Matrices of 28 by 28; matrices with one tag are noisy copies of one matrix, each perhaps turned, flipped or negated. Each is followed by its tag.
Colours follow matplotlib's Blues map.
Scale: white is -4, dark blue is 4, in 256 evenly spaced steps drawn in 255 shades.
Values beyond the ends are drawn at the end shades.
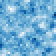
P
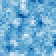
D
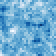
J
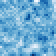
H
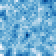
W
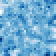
W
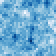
J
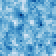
D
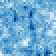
J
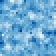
D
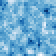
P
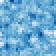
D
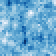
J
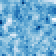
H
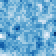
H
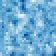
D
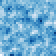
D
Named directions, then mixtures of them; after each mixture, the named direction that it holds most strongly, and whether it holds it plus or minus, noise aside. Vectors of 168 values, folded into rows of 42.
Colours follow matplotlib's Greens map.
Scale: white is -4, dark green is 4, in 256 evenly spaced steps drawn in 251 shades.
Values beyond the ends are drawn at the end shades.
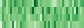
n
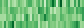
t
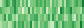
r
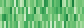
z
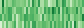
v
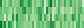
r, minus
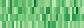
n, plus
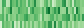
n, plus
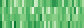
n, minus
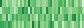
r, minus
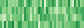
t, plus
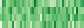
n, plus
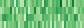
z, plus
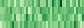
t, plus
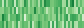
z, plus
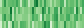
n, plus
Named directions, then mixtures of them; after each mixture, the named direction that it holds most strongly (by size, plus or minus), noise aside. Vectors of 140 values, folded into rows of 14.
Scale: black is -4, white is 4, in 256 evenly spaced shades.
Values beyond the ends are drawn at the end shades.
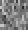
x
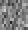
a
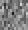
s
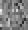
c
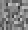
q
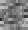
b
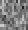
x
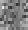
b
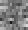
b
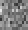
c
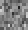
s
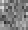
x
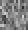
x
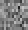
q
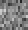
a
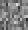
q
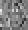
c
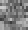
b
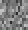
a
